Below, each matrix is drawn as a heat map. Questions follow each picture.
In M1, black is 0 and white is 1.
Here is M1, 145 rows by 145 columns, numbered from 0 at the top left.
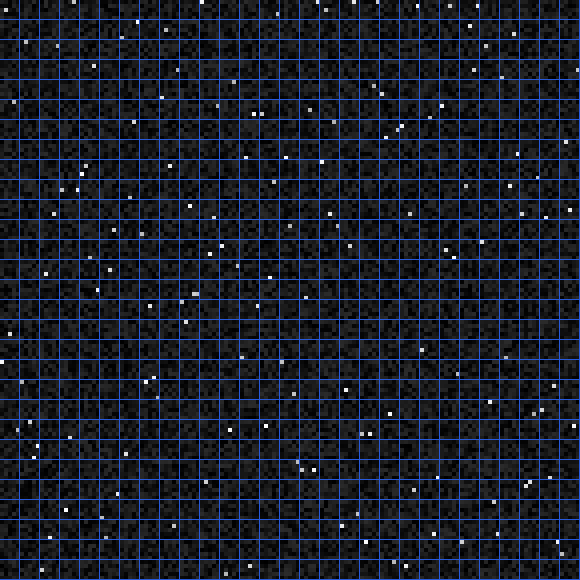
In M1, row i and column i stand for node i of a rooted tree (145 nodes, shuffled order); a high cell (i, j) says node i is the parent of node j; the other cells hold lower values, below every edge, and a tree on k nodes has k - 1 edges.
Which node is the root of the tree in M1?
106
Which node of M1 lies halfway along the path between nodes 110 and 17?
134
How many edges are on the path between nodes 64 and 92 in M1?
8
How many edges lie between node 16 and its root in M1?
9
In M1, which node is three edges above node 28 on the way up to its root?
29
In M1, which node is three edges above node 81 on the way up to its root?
30
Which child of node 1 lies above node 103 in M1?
119
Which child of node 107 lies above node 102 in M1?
57
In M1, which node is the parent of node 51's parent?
60
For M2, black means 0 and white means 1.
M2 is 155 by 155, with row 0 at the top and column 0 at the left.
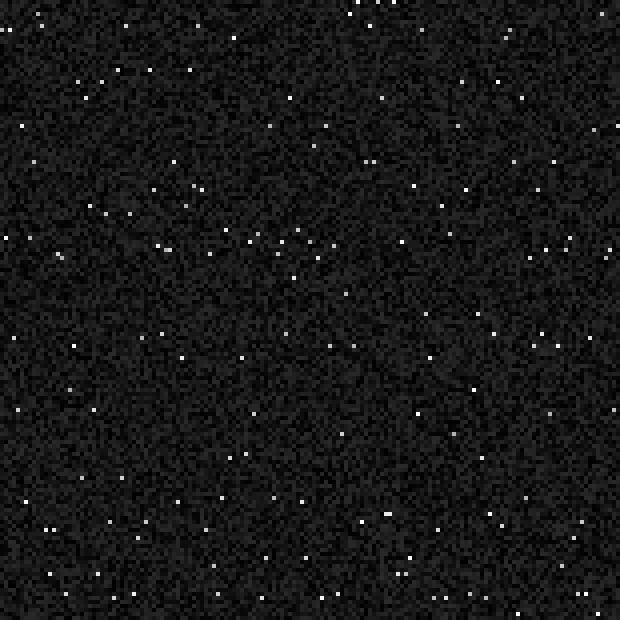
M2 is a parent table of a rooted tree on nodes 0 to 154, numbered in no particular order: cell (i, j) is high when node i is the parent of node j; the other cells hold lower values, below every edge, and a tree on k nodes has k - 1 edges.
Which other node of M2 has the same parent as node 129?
149
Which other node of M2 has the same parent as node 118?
17
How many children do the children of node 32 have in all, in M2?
7
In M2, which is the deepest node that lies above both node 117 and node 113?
148
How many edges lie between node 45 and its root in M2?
4
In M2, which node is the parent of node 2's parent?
59
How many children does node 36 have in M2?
1
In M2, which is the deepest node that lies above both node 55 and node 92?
124
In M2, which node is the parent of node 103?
46
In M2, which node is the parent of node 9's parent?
84
